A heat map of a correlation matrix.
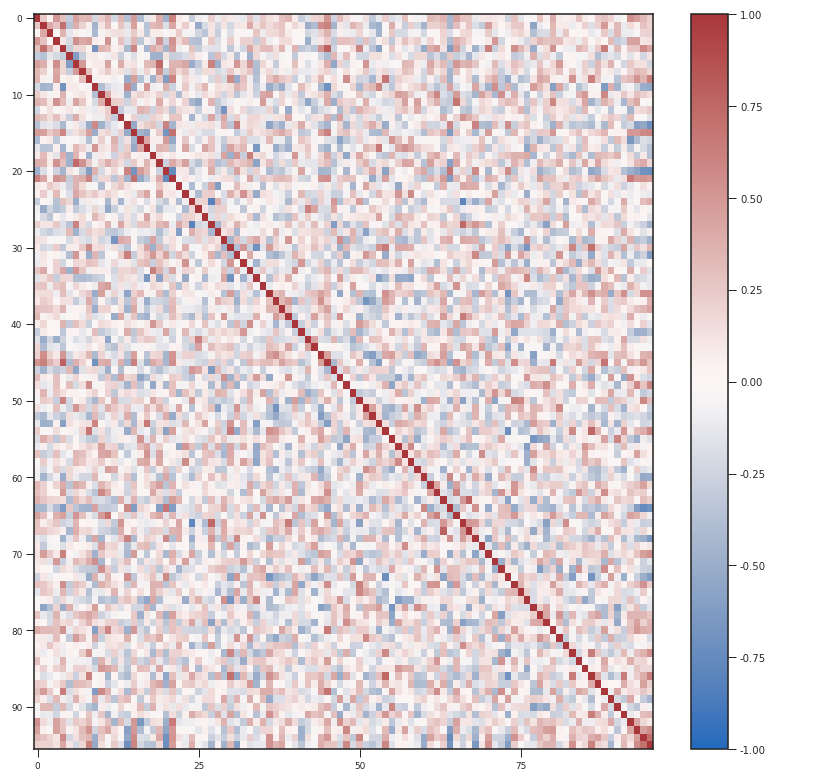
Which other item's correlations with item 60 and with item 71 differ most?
72
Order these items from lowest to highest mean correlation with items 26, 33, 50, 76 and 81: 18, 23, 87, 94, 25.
23, 25, 94, 87, 18
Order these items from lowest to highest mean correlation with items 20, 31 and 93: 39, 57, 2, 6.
39, 2, 57, 6
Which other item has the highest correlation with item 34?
76
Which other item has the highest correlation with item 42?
25
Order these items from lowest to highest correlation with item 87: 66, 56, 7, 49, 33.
66, 49, 56, 7, 33
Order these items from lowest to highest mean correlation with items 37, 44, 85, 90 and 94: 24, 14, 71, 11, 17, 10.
14, 17, 71, 11, 24, 10
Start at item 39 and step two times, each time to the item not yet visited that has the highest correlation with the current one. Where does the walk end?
27
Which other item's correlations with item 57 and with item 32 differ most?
41
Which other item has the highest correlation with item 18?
33
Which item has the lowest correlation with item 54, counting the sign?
73
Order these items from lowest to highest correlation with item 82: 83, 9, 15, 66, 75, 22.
9, 75, 15, 83, 22, 66
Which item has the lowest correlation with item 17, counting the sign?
34
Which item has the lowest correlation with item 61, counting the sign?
64
